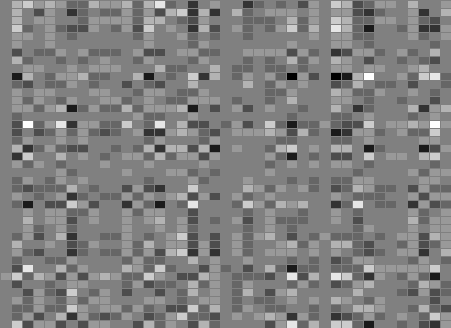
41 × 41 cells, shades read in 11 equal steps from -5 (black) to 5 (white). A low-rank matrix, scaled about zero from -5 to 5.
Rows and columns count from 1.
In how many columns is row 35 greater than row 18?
17
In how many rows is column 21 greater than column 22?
9
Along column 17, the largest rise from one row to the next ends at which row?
40
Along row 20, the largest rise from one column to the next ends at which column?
3
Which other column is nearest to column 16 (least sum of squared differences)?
22
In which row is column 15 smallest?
26
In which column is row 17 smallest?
31
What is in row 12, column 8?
0
